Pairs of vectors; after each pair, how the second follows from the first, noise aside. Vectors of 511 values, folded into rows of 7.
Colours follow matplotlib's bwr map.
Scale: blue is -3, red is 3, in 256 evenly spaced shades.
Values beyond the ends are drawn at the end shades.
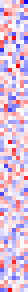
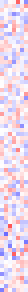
reversed, shrunk.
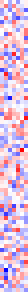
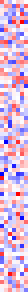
reversed, negated.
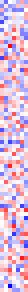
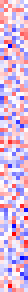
negated.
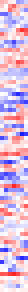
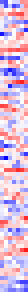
wrapped around.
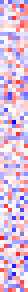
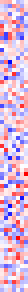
wrapped around.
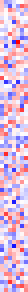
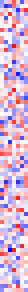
reversed, negated.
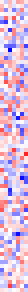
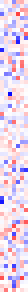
wrapped around, partly zeroed.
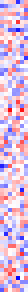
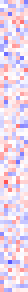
reversed, shrunk.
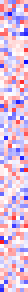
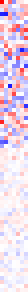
wrapped around, partly zeroed.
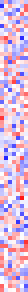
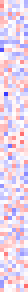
reversed, negated, shrunk.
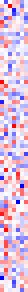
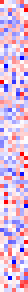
wrapped around.
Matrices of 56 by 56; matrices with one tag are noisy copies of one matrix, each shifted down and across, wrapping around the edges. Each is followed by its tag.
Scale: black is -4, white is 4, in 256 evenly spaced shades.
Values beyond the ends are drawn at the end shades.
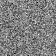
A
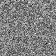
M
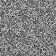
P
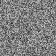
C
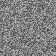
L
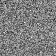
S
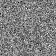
C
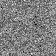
A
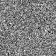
M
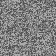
A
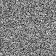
S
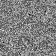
A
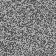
M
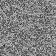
A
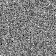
C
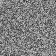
M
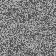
A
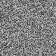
L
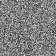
S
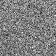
M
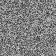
S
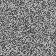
P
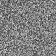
M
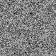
A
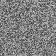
L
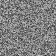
A
